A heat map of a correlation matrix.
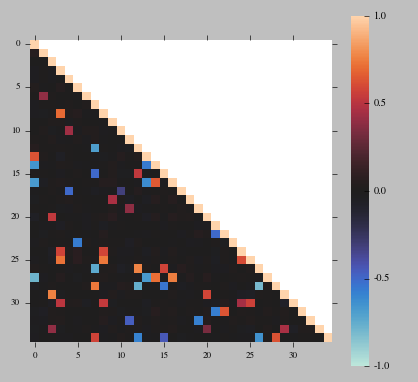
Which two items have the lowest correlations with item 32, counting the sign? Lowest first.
19, 11
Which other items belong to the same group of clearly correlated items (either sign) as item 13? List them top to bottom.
0, 14, 16, 27
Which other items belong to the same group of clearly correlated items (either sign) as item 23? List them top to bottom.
5
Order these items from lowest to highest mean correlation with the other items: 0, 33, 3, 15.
0, 15, 33, 3
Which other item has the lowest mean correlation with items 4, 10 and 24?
17
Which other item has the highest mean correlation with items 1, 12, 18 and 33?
26
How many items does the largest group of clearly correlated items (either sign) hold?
6
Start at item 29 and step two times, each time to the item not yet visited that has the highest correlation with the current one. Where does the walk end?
20
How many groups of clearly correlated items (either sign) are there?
10
